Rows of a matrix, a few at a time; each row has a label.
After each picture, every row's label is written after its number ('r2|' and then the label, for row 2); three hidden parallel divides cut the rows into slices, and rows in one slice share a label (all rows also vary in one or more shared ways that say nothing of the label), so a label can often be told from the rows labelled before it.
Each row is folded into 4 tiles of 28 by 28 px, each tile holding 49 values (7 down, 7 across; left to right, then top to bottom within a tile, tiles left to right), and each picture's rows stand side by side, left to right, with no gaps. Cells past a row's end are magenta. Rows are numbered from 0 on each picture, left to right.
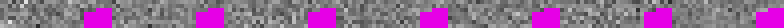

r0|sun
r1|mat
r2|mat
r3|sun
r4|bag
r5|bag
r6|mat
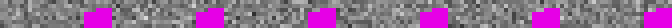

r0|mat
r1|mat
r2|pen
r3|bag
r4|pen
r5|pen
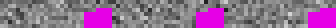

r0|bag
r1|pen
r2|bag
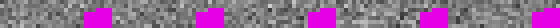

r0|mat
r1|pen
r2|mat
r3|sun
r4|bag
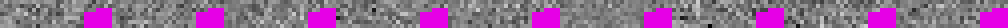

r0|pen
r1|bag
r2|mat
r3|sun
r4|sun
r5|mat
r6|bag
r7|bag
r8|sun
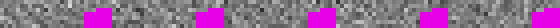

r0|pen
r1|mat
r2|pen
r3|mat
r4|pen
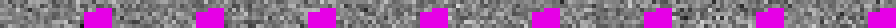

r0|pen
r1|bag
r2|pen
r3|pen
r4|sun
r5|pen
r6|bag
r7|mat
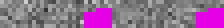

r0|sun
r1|mat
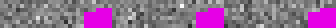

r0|bag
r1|pen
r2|pen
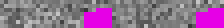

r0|bag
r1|pen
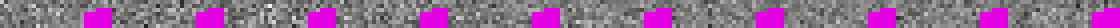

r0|bag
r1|bag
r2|sun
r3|pen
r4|mat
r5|sun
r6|sun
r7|mat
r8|sun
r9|sun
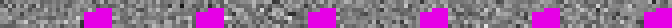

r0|pen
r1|sun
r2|mat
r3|mat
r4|sun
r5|pen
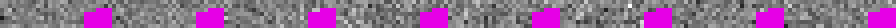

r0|sun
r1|bag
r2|mat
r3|pen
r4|pen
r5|sun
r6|sun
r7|mat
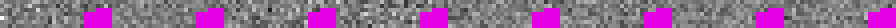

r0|mat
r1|mat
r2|bag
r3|bag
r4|bag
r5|pen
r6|mat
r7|sun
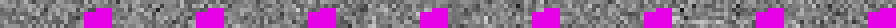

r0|bag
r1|bag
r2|mat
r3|mat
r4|sun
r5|mat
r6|pen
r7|mat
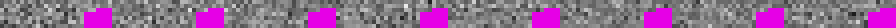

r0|pen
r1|pen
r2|mat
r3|pen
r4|sun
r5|sun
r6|mat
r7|pen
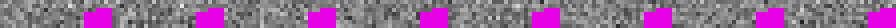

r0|mat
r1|pen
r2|sun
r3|sun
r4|pen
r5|mat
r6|pen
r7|pen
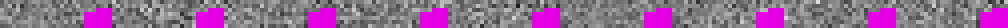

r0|pen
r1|bag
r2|pen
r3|pen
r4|bag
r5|mat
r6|sun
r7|pen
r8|pen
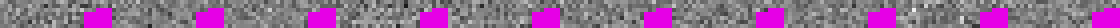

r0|sun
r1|sun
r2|mat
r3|mat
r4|pen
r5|bag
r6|bag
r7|sun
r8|pen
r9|bag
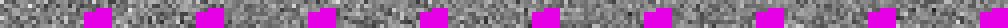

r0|bag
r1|pen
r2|pen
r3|bag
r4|mat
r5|pen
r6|mat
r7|sun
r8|sun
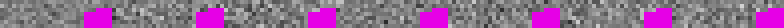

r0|sun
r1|bag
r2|pen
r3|sun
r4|sun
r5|sun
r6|mat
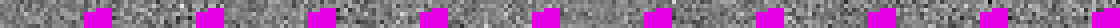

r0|sun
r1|sun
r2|sun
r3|bag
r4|sun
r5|sun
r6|bag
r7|pen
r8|pen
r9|bag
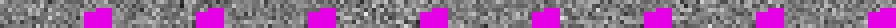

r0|bag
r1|mat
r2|mat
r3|pen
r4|sun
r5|mat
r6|pen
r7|bag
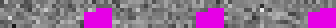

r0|pen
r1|sun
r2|sun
